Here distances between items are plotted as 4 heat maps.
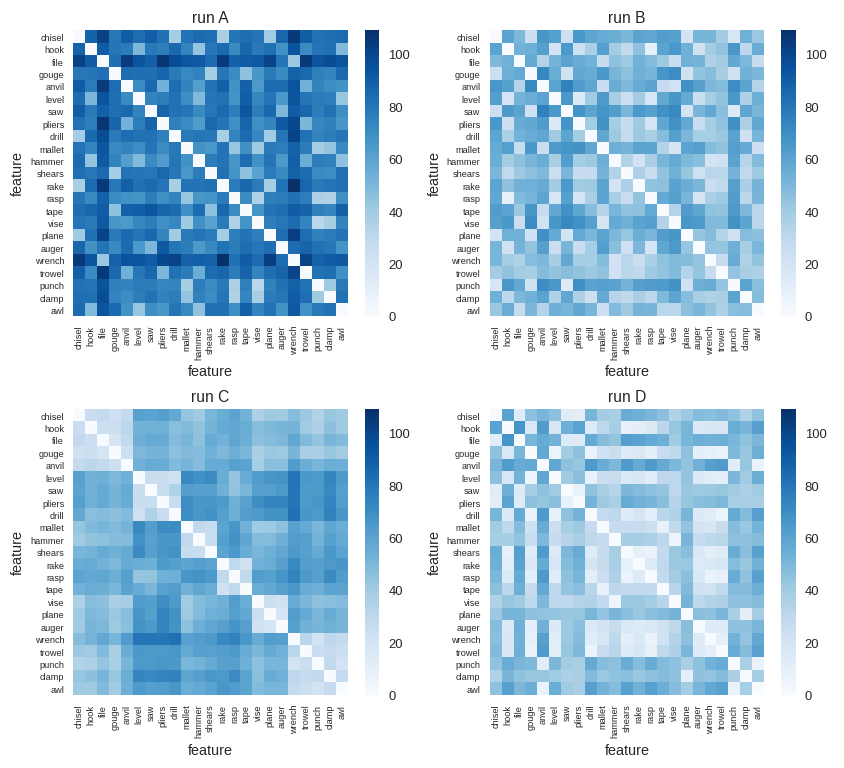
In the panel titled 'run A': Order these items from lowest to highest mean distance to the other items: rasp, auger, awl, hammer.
rasp, hammer, awl, auger
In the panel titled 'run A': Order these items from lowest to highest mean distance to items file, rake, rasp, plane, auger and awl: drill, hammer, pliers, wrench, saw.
drill, hammer, saw, pliers, wrench
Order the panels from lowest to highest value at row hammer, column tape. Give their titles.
run D, run B, run C, run A
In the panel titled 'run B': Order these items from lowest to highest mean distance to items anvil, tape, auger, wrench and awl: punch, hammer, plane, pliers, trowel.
trowel, hammer, pliers, plane, punch
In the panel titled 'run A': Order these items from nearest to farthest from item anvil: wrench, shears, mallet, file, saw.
mallet, shears, saw, wrench, file
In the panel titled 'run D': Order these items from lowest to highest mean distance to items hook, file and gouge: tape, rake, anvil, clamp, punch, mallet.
rake, mallet, tape, clamp, punch, anvil
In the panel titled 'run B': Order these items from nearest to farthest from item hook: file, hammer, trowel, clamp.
clamp, hammer, trowel, file
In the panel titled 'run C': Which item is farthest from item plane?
pliers
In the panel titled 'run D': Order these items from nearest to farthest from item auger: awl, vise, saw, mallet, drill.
drill, mallet, vise, saw, awl
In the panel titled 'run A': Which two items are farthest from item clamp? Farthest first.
file, wrench
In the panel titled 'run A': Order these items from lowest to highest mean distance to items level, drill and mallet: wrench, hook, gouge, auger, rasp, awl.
rasp, awl, hook, auger, gouge, wrench
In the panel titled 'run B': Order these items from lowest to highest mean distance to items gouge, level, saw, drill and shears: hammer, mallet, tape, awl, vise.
hammer, awl, tape, mallet, vise
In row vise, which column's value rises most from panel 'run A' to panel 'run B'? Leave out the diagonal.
punch
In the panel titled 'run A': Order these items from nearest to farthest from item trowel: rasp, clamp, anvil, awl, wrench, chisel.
anvil, awl, rasp, clamp, chisel, wrench
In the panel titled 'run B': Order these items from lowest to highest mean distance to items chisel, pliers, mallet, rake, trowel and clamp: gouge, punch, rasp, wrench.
wrench, rasp, gouge, punch
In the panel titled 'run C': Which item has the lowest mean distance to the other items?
gouge
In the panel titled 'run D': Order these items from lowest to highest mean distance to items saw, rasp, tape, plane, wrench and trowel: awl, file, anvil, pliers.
pliers, file, awl, anvil
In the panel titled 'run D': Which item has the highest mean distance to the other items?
anvil
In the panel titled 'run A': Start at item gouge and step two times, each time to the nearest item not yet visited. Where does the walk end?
tape
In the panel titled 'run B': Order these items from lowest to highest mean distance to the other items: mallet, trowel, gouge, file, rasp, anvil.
trowel, rasp, file, gouge, mallet, anvil
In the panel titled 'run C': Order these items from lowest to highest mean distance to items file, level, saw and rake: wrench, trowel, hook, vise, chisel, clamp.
hook, chisel, vise, trowel, clamp, wrench
